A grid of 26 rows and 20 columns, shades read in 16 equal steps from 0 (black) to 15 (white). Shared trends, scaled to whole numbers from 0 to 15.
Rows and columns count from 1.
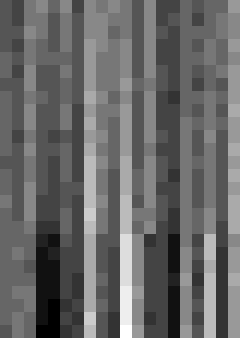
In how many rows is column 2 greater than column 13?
8
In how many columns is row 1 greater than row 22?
11
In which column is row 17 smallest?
15
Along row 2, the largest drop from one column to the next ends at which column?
14
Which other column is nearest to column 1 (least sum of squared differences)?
2
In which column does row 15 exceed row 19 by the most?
13
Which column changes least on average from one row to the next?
16
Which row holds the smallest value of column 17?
22
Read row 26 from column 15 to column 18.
1 9 5 11
